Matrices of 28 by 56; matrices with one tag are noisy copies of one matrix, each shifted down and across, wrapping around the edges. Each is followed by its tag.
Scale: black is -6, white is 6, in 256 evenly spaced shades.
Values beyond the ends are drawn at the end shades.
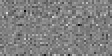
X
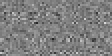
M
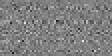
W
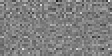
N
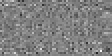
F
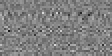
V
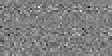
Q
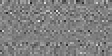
W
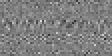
V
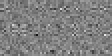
M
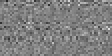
Q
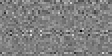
Q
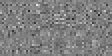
F
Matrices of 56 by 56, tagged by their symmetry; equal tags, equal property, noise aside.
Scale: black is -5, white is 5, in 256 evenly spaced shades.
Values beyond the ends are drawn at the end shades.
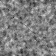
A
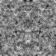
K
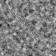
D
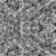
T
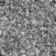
D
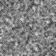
D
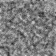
D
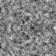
T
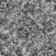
D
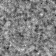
D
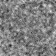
D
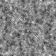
A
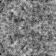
T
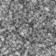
D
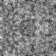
T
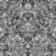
K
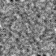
A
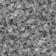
A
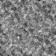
D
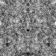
K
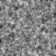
A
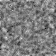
A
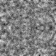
T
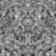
K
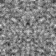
K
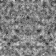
K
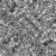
D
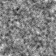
A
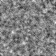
D
